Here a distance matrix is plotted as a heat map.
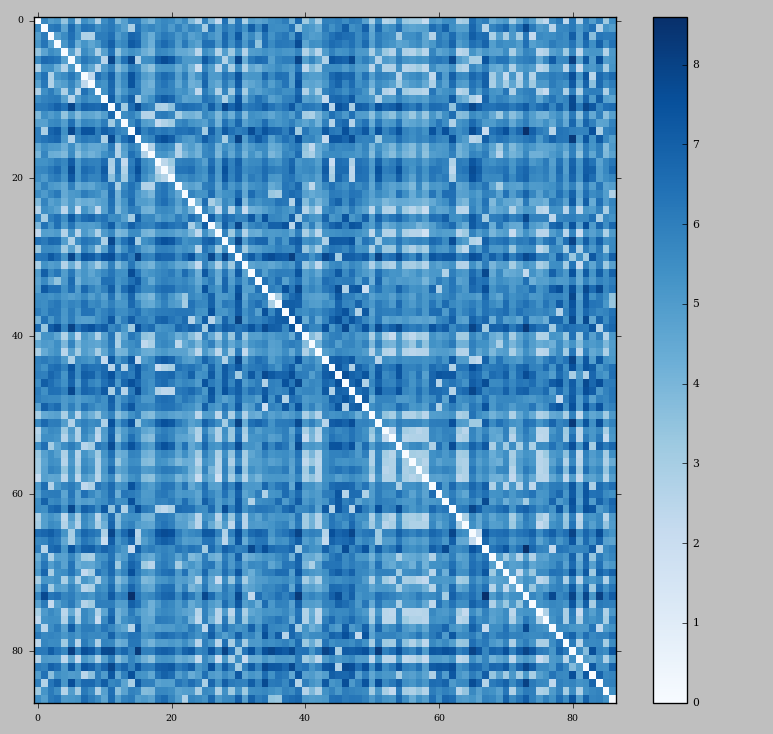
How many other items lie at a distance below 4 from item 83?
9
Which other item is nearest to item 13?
18
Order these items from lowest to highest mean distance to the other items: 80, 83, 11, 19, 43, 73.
83, 43, 19, 73, 11, 80
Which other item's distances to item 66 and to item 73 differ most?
65
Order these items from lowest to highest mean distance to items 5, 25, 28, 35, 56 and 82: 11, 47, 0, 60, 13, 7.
0, 13, 60, 7, 47, 11
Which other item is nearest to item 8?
7
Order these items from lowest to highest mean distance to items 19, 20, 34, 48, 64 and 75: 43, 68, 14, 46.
68, 46, 43, 14
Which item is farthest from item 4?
11
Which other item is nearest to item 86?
22
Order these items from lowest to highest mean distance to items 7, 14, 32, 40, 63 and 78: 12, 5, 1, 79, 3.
12, 79, 1, 3, 5
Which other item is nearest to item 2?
74
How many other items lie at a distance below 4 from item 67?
6
